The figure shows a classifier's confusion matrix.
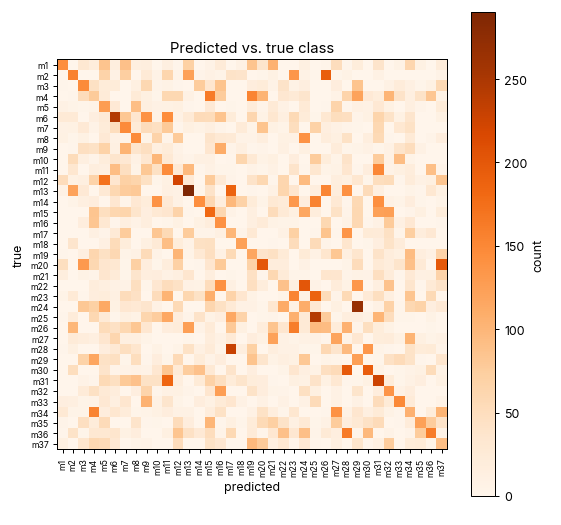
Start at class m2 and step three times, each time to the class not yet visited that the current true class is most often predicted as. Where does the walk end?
m25
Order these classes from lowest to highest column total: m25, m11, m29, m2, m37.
m2, m37, m25, m29, m11
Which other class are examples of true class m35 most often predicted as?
m15
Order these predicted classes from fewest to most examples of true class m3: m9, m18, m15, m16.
m18, m15, m9, m16
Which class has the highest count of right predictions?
m13
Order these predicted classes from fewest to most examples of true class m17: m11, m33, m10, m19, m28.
m33, m19, m11, m10, m28
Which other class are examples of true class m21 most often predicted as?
m37
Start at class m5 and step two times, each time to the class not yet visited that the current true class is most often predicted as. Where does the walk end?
m24
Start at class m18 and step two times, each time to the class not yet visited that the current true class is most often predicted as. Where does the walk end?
m31
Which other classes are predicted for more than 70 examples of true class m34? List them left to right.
m4, m27, m37
